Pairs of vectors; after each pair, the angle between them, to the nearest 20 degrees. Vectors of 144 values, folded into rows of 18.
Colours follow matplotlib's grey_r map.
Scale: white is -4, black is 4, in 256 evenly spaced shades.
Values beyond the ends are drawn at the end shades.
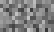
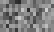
120 degrees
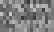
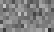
80 degrees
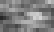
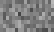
80 degrees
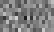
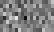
20 degrees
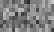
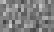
80 degrees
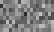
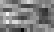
80 degrees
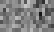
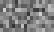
120 degrees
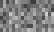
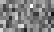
100 degrees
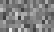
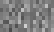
120 degrees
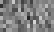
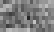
60 degrees
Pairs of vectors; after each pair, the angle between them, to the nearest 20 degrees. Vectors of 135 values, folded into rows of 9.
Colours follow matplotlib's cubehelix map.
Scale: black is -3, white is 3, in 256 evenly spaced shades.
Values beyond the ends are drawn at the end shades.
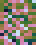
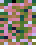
120 degrees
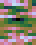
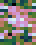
140 degrees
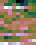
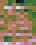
20 degrees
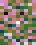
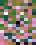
160 degrees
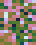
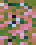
120 degrees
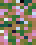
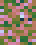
80 degrees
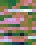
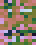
60 degrees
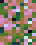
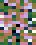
60 degrees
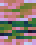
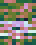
160 degrees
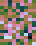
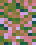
60 degrees
